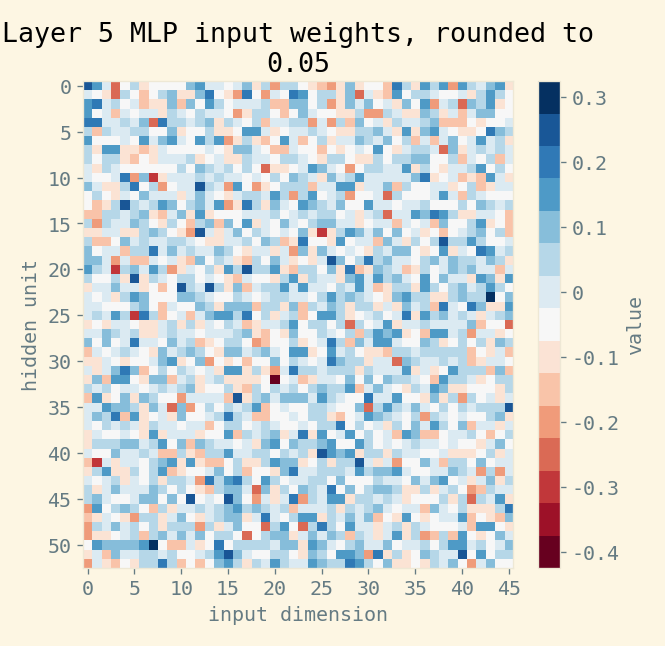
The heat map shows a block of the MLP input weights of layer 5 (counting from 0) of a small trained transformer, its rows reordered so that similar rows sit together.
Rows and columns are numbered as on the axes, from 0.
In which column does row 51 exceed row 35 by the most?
9
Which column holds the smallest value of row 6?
15
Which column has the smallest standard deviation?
35
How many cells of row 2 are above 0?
19
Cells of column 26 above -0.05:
37
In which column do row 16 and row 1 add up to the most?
12
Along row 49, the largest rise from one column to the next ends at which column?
40
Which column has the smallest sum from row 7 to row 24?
1
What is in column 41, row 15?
0.05
